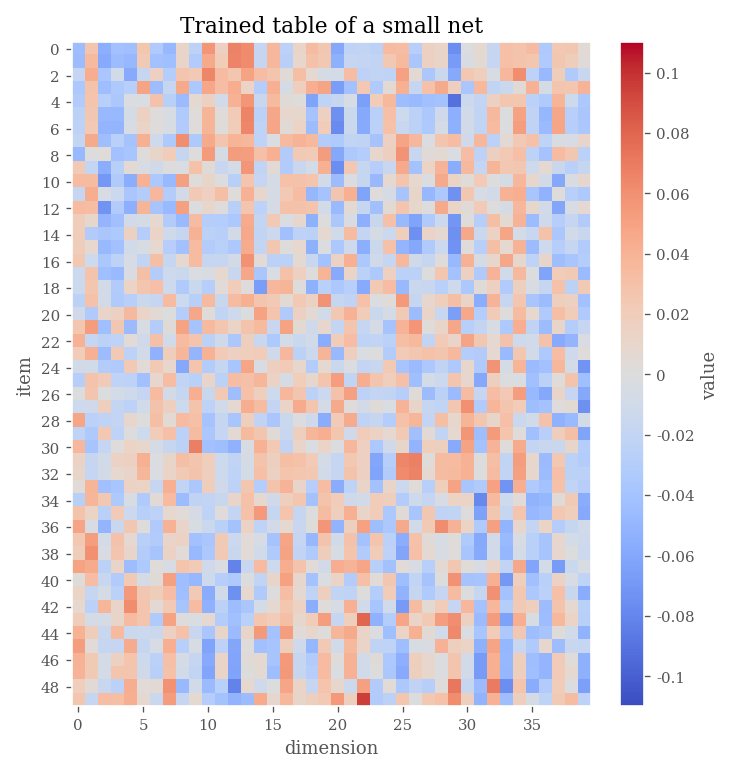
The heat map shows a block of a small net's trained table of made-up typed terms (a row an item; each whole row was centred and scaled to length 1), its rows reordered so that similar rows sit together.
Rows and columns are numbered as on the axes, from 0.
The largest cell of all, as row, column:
49, 22
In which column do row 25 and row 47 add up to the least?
31
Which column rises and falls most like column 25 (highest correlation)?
18
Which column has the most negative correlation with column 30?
1
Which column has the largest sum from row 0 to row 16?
13
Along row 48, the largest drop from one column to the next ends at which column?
33
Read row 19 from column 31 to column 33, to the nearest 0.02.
-0.06 0.04 -0.02
